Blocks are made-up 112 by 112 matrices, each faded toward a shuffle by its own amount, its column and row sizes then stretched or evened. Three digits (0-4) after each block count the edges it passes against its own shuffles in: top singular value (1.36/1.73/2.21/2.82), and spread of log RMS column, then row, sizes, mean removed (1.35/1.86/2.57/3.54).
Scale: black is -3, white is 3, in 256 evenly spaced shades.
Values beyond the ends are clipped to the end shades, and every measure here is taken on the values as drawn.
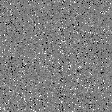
0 2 1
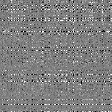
4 3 4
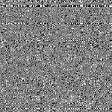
3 2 3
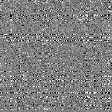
3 2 4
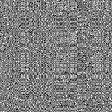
4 1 0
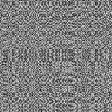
4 2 1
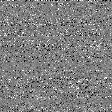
0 0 3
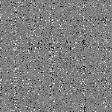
0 3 2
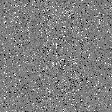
1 2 0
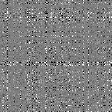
1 4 4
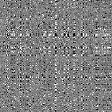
4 3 3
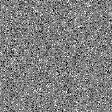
1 2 0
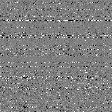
1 1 4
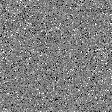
1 0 1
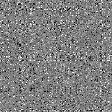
3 2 2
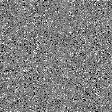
1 2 2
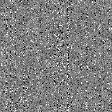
1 3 0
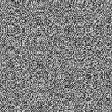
3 1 0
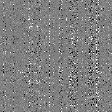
1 4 2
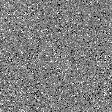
0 1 1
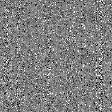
2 3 0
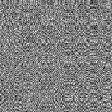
4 0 0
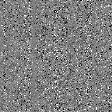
0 3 1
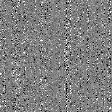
1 4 0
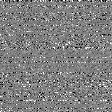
2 0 4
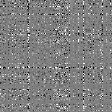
1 4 4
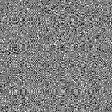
4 1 1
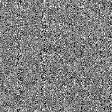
1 3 0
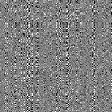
4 4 0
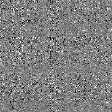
1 3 3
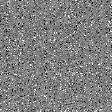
0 3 1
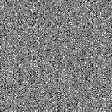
3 1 0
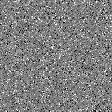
2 0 0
